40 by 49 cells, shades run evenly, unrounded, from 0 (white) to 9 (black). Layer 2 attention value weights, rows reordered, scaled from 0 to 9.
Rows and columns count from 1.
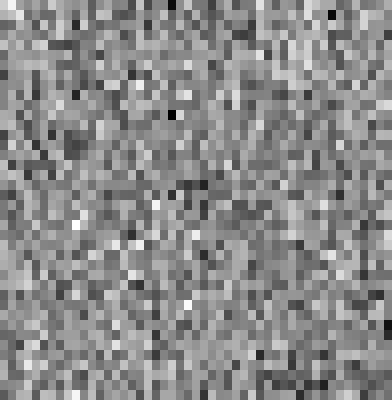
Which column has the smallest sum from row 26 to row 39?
4
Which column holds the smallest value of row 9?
18
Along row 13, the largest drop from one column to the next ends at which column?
13
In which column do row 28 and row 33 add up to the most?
49
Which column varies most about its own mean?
10
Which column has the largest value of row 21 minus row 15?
26
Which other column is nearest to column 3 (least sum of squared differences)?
21
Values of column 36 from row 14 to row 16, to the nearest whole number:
5 3 4
